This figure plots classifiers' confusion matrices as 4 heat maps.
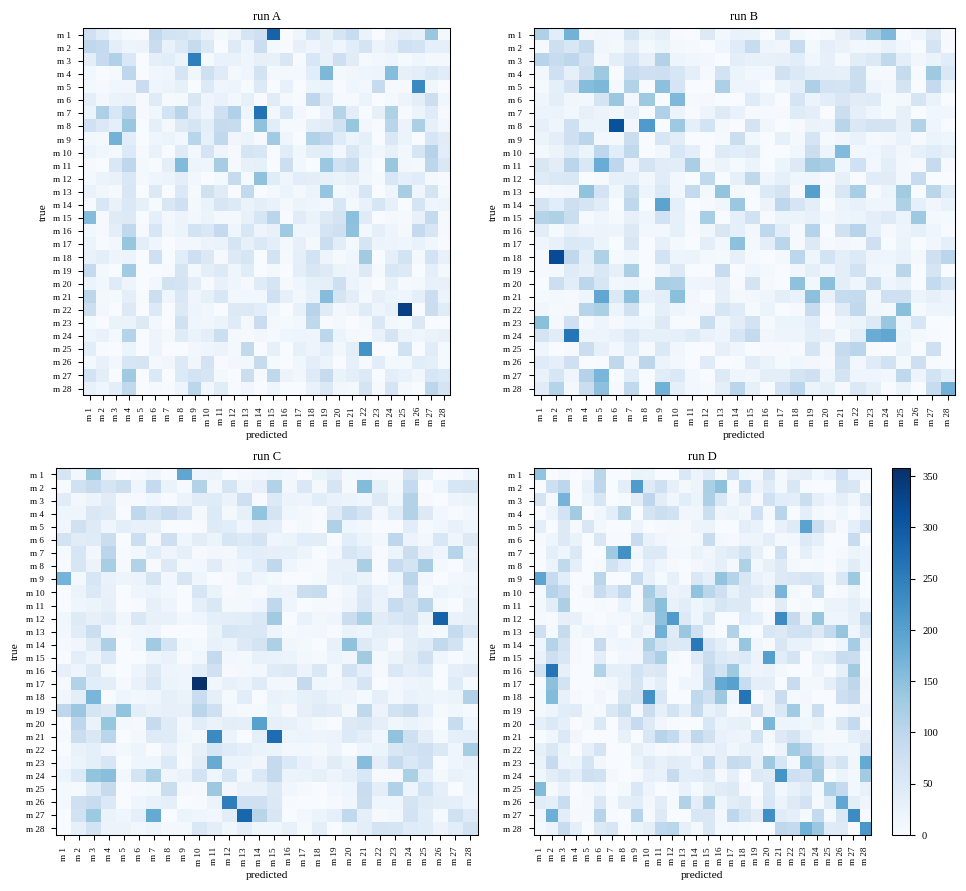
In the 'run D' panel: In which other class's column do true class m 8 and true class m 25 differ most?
m 1
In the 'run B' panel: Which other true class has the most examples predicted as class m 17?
m 14
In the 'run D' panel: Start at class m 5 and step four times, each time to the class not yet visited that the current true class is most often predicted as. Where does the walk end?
m 21
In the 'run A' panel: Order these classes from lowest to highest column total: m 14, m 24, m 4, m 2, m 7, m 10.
m 7, m 2, m 10, m 24, m 14, m 4
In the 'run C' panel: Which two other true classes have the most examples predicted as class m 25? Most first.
m 8, m 11
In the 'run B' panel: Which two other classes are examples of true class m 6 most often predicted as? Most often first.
m 10, m 8
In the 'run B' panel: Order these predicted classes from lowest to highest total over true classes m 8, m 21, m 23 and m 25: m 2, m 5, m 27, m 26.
m 2, m 27, m 26, m 5
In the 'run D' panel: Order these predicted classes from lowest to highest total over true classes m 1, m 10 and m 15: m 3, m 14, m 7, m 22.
m 7, m 22, m 3, m 14
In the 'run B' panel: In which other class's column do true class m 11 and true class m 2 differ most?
m 5
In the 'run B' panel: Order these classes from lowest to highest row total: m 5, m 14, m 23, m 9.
m 9, m 23, m 14, m 5
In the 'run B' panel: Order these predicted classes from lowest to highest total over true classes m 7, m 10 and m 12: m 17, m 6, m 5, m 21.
m 17, m 6, m 5, m 21
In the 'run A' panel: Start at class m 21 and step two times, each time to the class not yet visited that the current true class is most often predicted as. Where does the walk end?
m 4
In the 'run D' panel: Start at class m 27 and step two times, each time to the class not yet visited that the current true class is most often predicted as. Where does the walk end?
m 9
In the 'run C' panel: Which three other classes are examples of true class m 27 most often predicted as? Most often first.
m 13, m 7, m 3
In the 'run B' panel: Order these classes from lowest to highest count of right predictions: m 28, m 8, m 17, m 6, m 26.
m 26, m 17, m 6, m 28, m 8
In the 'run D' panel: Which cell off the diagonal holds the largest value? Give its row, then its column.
m 16, m 2
